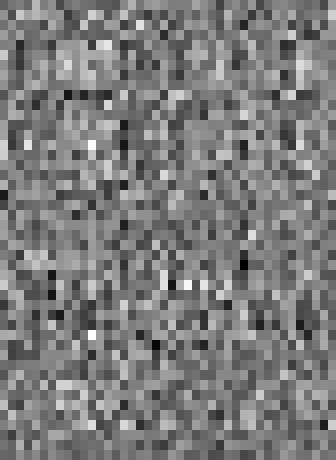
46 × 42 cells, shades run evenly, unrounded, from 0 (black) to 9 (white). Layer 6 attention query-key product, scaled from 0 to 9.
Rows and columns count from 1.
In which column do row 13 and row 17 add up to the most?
14
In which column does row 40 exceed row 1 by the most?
33
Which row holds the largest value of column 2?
42
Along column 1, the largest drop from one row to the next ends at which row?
20
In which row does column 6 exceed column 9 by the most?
2
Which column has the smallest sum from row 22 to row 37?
5
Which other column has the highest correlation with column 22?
16
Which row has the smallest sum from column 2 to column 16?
10
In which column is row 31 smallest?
29
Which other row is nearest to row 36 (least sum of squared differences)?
44
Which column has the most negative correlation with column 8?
22
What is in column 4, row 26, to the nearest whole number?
7
